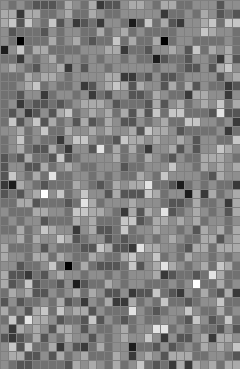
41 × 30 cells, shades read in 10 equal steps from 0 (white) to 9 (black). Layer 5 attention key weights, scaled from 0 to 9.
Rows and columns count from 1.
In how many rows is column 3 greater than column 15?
18
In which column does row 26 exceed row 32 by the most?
25
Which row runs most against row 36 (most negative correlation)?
31
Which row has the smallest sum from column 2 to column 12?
22
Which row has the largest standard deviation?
3
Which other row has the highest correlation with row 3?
39
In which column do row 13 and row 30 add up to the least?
28
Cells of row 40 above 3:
21
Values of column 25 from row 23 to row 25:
3 3 3
